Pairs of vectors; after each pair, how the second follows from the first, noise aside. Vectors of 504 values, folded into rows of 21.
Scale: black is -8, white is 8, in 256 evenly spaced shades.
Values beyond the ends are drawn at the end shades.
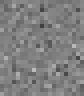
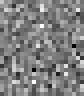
negated, scaled up.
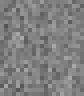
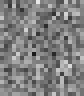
wrapped around, scaled up.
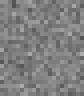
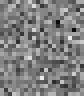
wrapped around, scaled up.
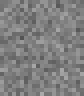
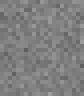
wrapped around, negated, shrunk.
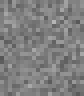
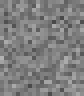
negated.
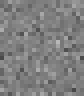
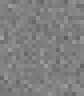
reversed, negated, shrunk.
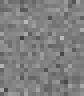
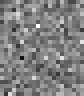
reversed, negated, scaled up.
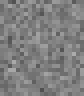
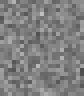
negated.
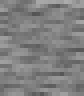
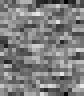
negated, scaled up.
